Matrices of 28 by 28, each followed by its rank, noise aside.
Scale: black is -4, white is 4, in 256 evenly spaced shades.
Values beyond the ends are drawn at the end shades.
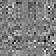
four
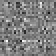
four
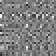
four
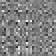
three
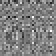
three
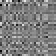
three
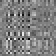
two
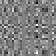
two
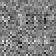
six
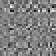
three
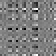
two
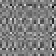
two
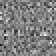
six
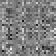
four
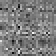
four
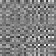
two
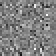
six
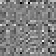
three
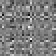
three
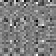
three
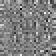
six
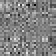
four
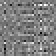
three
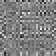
three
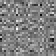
four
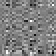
three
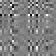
two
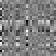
two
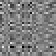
two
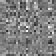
four
